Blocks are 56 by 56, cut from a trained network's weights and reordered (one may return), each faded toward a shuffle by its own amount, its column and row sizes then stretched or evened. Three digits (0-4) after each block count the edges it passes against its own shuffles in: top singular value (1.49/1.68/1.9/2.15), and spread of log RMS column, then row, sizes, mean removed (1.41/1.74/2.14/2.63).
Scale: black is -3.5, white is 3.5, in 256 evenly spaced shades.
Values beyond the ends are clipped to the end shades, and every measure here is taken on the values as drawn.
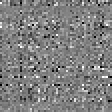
0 3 4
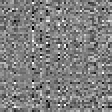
3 4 3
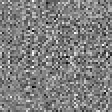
3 3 1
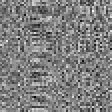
4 3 1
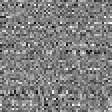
2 0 4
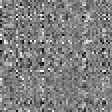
3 4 3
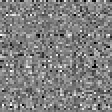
1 1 4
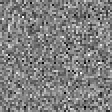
1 2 0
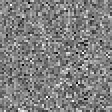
0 1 0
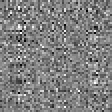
3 3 2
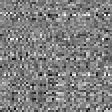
3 2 4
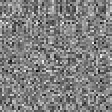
3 1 2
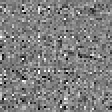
1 3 3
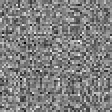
3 2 1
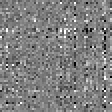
1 4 3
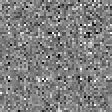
1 3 3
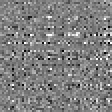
3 3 4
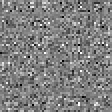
1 2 3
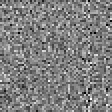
2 2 0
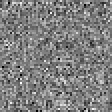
1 1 2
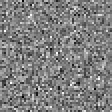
1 2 0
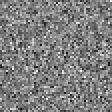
0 0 0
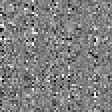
1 4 2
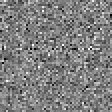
0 0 0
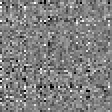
1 4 3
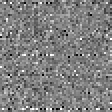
1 1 2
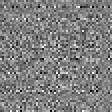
3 2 4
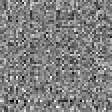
3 2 1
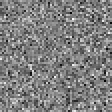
2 0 0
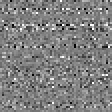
0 0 4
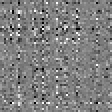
0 4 3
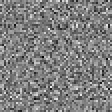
2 0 1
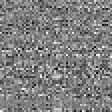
2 1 4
